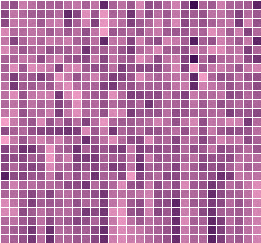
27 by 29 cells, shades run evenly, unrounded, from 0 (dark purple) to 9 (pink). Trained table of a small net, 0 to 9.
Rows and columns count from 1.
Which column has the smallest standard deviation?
19
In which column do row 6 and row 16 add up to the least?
10
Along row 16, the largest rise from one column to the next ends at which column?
17
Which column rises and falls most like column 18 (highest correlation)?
12
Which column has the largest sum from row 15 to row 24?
29
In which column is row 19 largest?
6
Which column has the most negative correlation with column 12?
8
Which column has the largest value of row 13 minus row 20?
1
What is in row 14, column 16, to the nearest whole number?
5
